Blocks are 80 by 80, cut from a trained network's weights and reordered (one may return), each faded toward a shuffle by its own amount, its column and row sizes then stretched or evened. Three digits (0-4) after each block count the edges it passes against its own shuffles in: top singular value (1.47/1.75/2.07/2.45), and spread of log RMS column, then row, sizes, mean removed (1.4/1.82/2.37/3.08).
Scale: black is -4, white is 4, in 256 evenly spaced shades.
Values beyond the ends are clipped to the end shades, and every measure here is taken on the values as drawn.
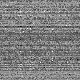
4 1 2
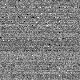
2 0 2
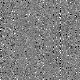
1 3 0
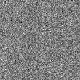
1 1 0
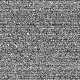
2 0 1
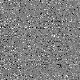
2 1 2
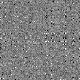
2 1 1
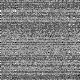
4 2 0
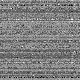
4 0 3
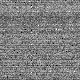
3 0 1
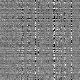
4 4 1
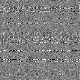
2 0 4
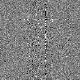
1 3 1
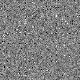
1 2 1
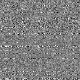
1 0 4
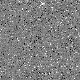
0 1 0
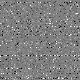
1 1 3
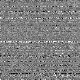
2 1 4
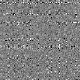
2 2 3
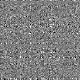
1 2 3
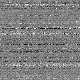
3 0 4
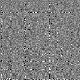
3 2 2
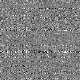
1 1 4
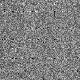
1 0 2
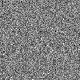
1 0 0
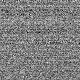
1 0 2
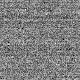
1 1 0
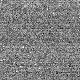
1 0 1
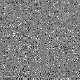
2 2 1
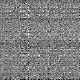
3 3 2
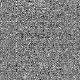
0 3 1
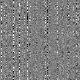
1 4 1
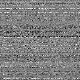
3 1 4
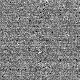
1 2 0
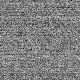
1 0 0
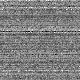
4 0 3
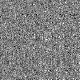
0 0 2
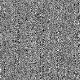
0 3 0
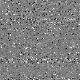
1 0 3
